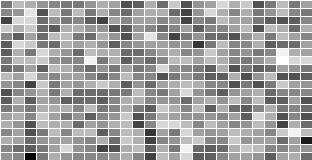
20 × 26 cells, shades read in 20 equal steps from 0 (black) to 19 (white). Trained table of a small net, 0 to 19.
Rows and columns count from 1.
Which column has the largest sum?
2
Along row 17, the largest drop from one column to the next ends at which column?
13
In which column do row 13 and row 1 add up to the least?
16
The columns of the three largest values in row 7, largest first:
24, 4, 18
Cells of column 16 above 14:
4
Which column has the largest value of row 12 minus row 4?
22
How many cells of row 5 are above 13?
4
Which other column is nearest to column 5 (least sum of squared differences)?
14
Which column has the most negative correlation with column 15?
12
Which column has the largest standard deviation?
3
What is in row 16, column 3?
6
